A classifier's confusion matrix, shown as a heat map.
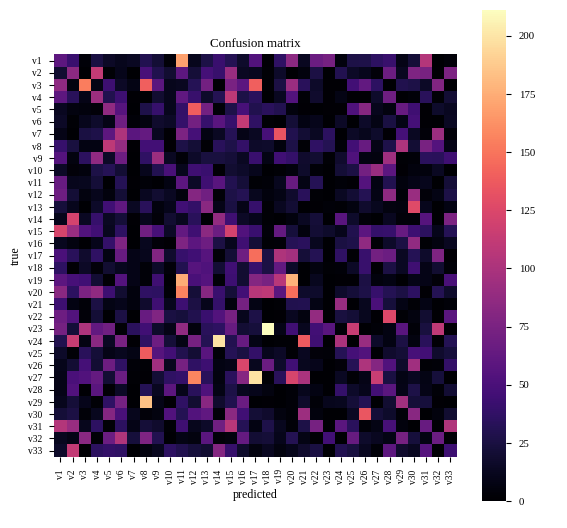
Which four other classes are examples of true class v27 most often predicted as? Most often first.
v17, v12, v20, v21
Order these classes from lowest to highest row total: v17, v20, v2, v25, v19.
v25, v2, v19, v17, v20
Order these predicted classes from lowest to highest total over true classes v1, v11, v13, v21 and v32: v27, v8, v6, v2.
v2, v27, v8, v6
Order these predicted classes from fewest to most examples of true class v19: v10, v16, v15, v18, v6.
v10, v16, v15, v6, v18
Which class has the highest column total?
v11
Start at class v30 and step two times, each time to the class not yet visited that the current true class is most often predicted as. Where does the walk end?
v16
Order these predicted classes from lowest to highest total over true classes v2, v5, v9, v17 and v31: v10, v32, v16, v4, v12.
v10, v32, v16, v12, v4
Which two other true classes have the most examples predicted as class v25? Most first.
v23, v32
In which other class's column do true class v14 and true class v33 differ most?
v28
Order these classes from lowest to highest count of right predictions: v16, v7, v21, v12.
v21, v16, v7, v12
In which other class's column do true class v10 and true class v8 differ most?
v29
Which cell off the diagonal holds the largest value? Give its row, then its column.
v23, v18
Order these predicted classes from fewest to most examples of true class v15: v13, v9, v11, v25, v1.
v25, v9, v11, v13, v1
